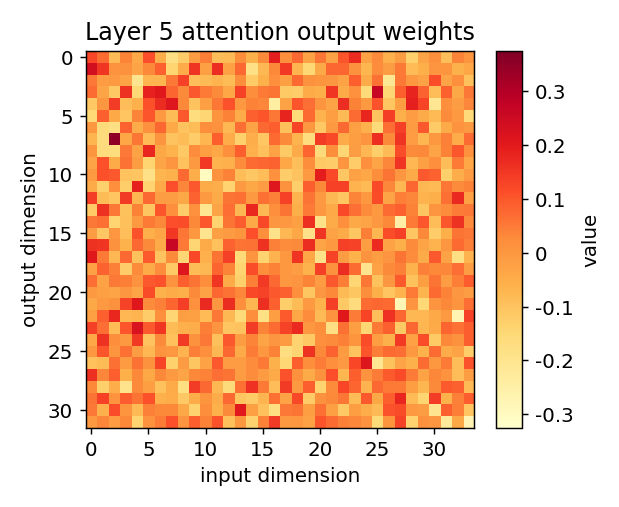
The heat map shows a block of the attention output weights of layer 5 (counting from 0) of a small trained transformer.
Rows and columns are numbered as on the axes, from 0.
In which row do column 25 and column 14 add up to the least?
31
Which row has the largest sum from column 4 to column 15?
21
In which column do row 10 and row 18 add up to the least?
10
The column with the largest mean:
27
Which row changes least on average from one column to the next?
20
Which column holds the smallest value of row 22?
32
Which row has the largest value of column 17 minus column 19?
1
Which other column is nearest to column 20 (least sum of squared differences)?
2
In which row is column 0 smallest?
5
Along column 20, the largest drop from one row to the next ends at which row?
8
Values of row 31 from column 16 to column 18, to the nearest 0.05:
0.15 0 0
